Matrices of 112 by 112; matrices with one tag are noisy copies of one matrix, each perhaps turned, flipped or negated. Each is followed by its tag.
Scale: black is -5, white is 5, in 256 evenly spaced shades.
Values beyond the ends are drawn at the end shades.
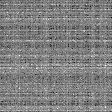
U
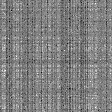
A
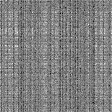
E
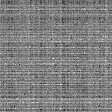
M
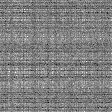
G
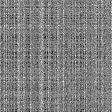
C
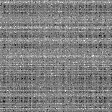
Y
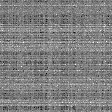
A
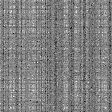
Y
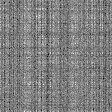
G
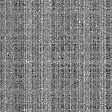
A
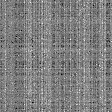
A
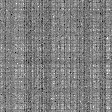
A
